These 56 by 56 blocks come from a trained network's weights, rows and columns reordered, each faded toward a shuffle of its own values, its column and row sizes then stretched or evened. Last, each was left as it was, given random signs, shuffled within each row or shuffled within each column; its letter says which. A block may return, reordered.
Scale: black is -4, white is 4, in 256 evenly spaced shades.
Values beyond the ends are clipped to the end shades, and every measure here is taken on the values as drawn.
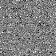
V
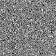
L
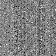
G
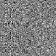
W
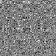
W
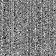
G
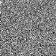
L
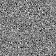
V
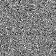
V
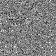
V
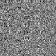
W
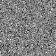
G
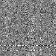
L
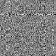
W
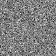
V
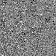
G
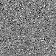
V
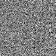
L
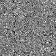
L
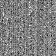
G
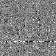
W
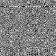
W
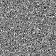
V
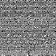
W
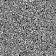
G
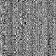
W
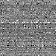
W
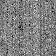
G
